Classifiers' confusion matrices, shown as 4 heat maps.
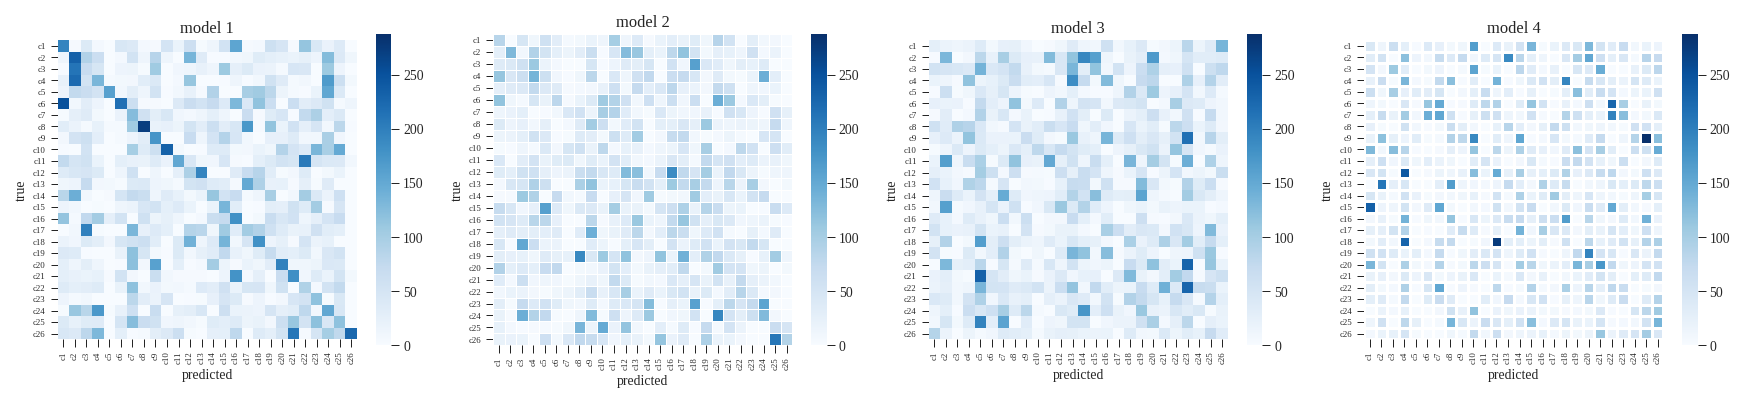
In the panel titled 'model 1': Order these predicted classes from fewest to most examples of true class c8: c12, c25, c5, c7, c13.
c5, c13, c12, c25, c7
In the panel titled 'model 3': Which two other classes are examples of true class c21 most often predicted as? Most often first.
c5, c18
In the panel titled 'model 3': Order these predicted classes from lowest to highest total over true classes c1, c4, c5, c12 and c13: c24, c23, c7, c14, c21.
c21, c24, c7, c14, c23
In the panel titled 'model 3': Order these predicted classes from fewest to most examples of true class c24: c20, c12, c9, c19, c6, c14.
c20, c12, c6, c9, c19, c14
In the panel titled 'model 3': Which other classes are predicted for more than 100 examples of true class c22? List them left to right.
c5, c13, c21, c23
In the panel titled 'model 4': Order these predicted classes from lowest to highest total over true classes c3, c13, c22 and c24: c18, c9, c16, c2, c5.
c5, c9, c16, c18, c2
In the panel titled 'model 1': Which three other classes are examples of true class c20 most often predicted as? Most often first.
c9, c7, c14
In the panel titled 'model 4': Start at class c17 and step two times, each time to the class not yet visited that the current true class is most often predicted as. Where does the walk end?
c25
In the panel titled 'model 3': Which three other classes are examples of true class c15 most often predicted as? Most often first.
c2, c12, c14
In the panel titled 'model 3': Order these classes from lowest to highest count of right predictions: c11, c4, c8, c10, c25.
c25, c8, c10, c4, c11
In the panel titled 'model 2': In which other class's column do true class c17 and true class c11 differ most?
c9
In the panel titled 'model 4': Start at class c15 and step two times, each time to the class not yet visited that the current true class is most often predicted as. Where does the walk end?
c10
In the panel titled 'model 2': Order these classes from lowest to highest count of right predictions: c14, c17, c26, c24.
c17, c26, c14, c24
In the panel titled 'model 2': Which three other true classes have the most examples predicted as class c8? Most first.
c19, c25, c13
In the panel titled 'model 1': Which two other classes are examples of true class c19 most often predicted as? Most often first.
c7, c15
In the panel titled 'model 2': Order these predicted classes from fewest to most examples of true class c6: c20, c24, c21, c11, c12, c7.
c7, c24, c12, c11, c21, c20
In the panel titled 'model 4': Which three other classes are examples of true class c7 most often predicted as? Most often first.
c22, c6, c23
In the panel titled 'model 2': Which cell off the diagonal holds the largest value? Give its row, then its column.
c26, c25
